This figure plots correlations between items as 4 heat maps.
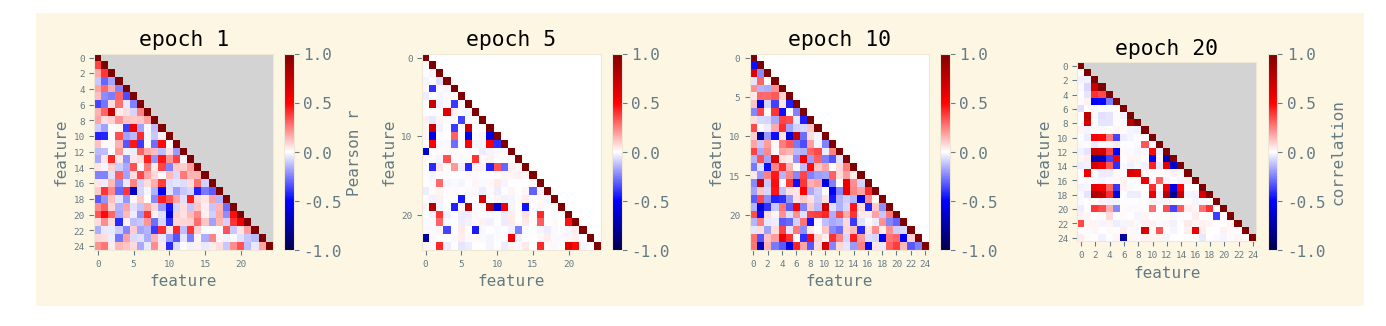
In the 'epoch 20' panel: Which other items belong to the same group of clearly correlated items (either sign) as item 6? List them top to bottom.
24
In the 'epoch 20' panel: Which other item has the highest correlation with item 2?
18
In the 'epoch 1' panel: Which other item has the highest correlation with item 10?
6
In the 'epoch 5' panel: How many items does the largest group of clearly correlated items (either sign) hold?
8
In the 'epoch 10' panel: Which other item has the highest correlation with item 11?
23
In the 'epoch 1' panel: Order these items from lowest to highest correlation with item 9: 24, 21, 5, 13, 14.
21, 24, 14, 13, 5
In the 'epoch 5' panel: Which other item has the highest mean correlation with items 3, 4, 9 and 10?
7
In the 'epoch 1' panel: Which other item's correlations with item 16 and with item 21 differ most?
20
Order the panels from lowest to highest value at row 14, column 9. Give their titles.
epoch 5, epoch 20, epoch 10, epoch 1
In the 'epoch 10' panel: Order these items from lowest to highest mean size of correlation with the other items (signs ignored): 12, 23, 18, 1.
12, 18, 23, 1
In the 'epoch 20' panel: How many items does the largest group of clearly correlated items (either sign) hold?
11
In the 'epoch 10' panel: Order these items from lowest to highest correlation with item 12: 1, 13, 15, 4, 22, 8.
22, 1, 13, 15, 4, 8
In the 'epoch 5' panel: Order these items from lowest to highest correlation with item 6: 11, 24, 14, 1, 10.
10, 14, 24, 11, 1
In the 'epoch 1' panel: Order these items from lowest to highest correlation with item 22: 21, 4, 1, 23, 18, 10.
4, 23, 1, 10, 21, 18
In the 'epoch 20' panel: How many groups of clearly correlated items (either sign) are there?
6
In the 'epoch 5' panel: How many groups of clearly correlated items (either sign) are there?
6
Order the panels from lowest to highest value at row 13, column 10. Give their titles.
epoch 20, epoch 10, epoch 5, epoch 1
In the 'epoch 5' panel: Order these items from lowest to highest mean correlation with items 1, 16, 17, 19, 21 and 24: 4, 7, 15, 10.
10, 4, 15, 7
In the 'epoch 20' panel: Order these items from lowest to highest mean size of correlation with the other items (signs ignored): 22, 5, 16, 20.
22, 16, 20, 5
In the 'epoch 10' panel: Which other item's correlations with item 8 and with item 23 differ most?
18
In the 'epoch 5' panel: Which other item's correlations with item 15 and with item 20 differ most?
24
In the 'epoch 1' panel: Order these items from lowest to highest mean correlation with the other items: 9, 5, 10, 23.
10, 23, 5, 9
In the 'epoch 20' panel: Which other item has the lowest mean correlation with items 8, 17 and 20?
13
